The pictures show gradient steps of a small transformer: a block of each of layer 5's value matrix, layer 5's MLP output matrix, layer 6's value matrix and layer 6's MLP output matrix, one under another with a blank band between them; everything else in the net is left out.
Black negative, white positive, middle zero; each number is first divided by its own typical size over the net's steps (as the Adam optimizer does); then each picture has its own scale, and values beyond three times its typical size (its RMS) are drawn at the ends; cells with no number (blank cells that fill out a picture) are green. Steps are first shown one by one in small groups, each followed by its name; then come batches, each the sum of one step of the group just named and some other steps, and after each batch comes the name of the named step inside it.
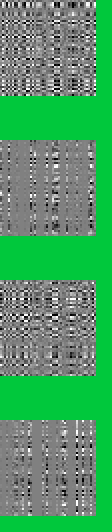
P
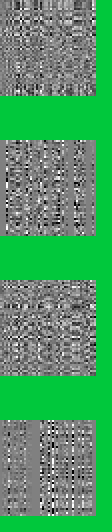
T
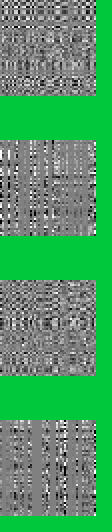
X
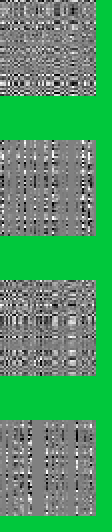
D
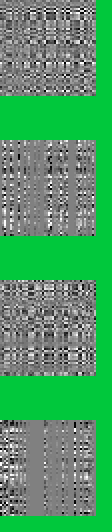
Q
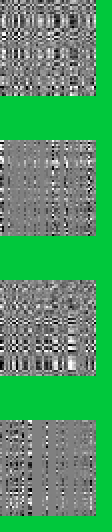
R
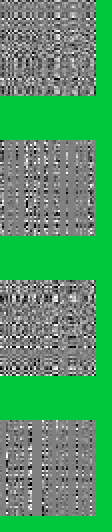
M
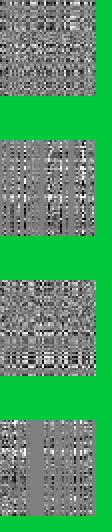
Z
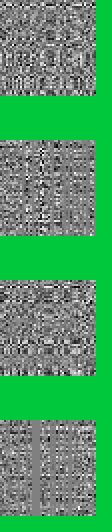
M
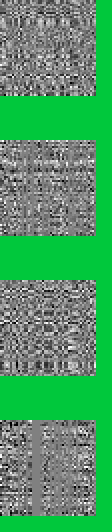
R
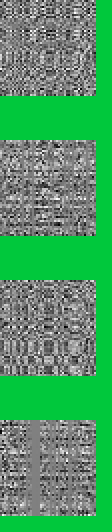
X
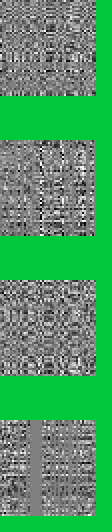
Z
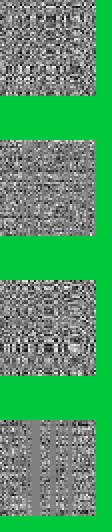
Q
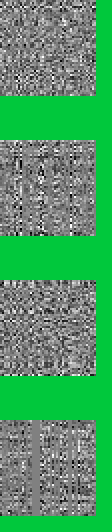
R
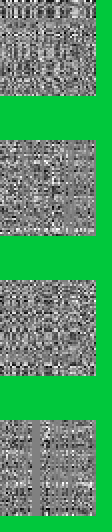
M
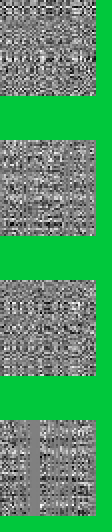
Z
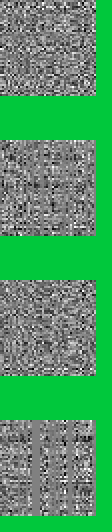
D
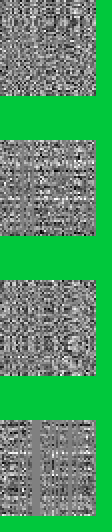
R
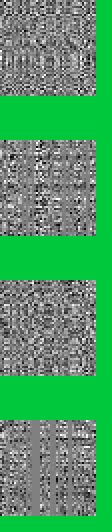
X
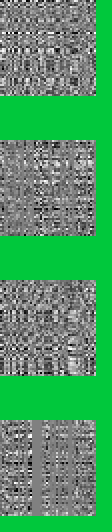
R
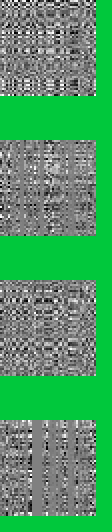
X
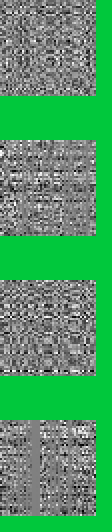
X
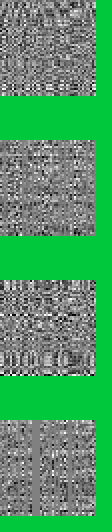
P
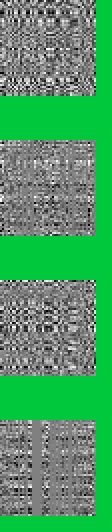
R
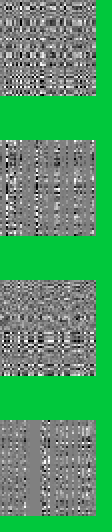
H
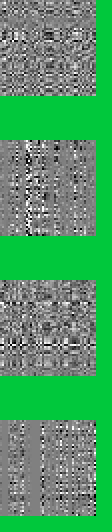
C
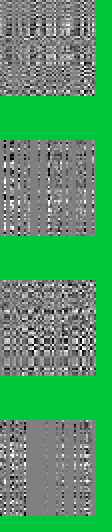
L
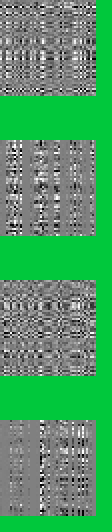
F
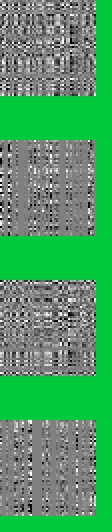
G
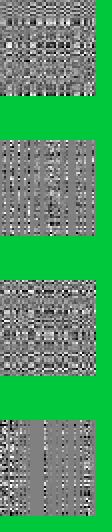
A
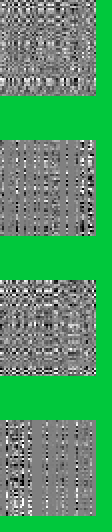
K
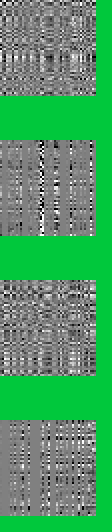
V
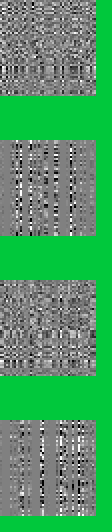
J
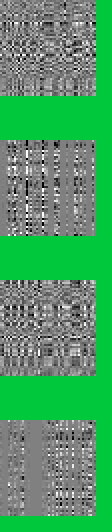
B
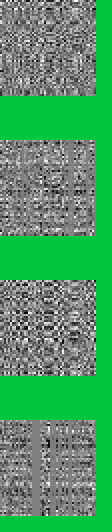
H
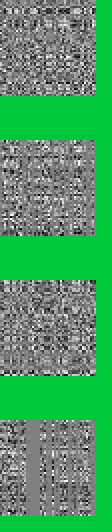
L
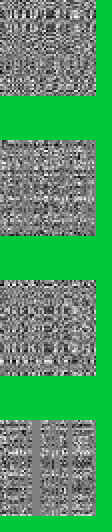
J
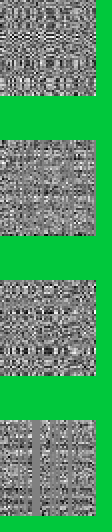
H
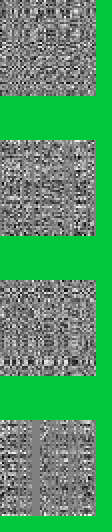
B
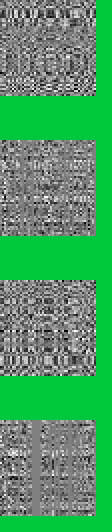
L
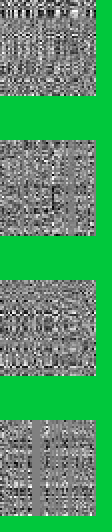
B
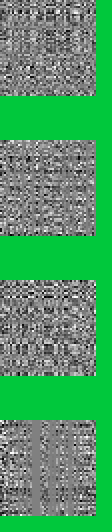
C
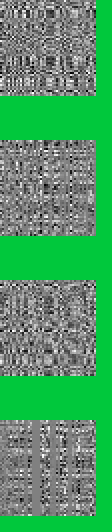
J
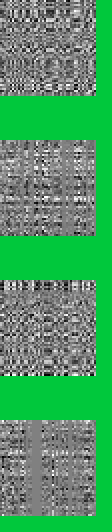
B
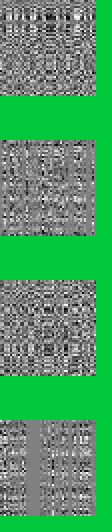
B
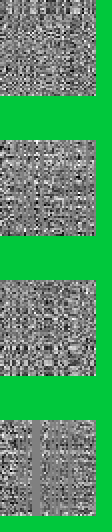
G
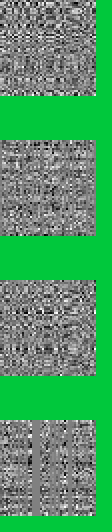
C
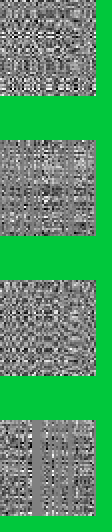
K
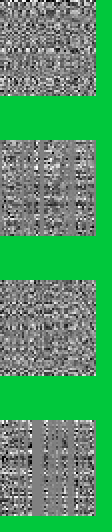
K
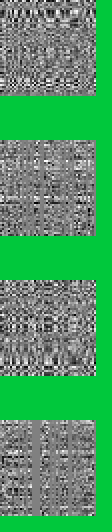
K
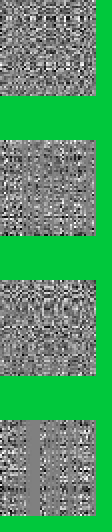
H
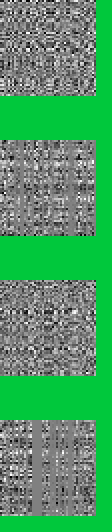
L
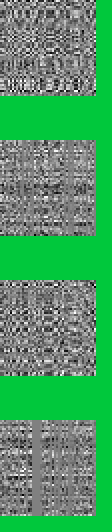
H
